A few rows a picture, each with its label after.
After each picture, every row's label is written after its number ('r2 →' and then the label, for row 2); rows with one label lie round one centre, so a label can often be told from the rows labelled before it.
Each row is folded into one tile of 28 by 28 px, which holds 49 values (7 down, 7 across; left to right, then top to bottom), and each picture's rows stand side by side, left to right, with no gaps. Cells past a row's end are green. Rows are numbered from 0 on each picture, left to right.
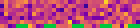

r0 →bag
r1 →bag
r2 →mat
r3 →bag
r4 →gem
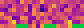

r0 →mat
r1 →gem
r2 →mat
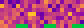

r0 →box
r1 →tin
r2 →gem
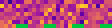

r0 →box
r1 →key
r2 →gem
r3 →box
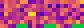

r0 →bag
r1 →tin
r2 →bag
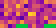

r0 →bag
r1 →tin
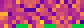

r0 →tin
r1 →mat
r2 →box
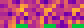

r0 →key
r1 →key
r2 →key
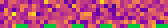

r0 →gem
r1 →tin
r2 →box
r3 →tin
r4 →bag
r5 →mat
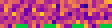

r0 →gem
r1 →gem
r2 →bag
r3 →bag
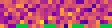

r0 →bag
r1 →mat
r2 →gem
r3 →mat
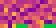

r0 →gem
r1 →mat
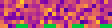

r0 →bag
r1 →key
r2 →gem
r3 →mat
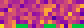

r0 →mat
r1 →key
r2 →gem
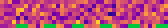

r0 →key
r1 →gem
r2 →bag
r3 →mat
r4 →bag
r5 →gem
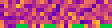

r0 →bag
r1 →gem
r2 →gem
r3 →mat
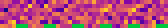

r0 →mat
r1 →box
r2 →mat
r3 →key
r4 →key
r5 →mat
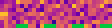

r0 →tin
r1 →gem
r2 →box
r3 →bag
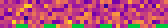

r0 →key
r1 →box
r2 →mat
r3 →tin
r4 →tin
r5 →box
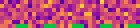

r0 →box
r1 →bag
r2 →gem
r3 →tin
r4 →gem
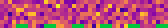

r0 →key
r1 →tin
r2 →box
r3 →gem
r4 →gem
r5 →tin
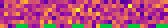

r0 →bag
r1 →key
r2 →key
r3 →gem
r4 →box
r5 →bag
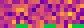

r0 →key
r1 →mat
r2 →gem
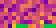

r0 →gem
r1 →mat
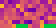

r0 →box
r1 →mat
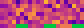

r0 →key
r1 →tin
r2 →box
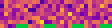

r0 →bag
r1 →mat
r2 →gem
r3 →bag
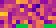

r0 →tin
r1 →mat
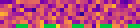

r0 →tin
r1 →mat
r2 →mat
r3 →gem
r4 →box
